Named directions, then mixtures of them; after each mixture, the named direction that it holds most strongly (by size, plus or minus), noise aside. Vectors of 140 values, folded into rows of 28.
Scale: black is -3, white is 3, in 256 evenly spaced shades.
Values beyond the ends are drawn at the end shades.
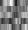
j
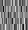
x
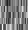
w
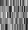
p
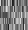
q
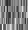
w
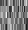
p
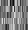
q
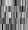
w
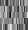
p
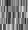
w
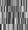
w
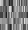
p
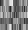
j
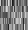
q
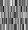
x
